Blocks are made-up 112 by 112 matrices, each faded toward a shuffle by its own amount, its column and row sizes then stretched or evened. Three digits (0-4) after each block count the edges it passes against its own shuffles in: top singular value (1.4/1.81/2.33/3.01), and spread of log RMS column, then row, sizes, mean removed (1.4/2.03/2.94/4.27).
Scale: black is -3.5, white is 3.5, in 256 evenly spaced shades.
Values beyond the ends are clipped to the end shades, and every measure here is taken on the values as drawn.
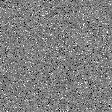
1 0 0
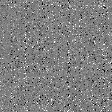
0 2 1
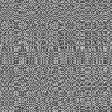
4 2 2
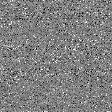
0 0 2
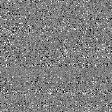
0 1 3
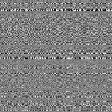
4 0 4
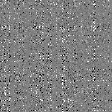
1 3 2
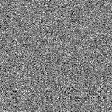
2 0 1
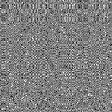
4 1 1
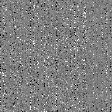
0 3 0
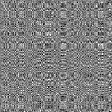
4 3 2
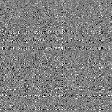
3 2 3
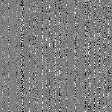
1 4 0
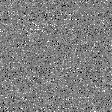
0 0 2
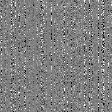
1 4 0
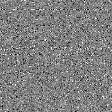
2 0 2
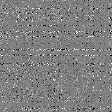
0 2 3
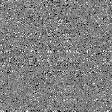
2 1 2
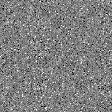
2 1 0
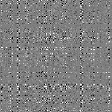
3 3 3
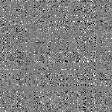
0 3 3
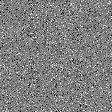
0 1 0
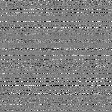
3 0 4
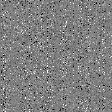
0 3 0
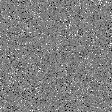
0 1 1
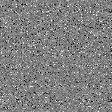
1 0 2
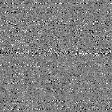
1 1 3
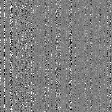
1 4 0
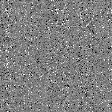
0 2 1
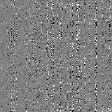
1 4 1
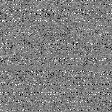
1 0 3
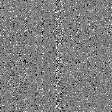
0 3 1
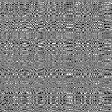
4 0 4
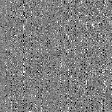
2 3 1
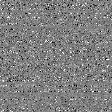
0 0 3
